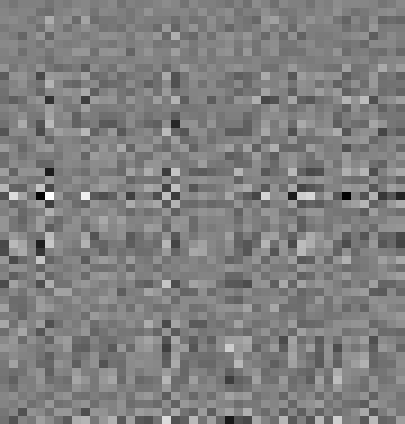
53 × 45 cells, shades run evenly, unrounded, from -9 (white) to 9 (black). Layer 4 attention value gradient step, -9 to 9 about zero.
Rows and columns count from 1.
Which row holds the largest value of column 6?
22
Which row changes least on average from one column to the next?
8
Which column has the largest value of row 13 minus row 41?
10
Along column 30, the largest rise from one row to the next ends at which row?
26
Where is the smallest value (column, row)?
6, 25
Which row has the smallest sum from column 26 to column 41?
44
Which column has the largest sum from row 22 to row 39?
27
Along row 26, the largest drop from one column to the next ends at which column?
20
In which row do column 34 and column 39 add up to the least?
32
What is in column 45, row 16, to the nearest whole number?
1
